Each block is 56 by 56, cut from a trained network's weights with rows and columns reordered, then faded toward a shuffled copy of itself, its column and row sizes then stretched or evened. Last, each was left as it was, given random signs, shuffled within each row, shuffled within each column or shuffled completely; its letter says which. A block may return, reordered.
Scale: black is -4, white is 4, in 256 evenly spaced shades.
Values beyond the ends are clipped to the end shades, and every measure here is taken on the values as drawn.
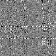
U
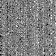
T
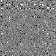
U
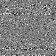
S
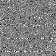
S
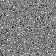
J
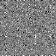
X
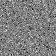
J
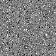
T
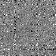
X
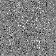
T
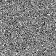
J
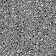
J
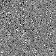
T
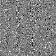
T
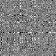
U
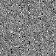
T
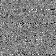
S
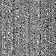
T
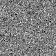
J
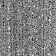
T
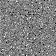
J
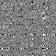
X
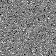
J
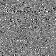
S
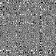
U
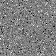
J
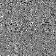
X
